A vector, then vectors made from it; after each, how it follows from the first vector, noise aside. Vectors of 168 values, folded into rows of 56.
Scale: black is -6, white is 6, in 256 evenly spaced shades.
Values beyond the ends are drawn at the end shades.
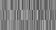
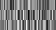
reversed, negated, scaled up.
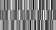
wrapped around, scaled up.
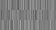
wrapped around, negated, shrunk.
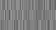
wrapped around, negated, shrunk.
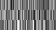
reversed, negated, scaled up.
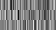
reversed, negated, scaled up.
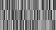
wrapped around, scaled up.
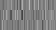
negated, partly zeroed.
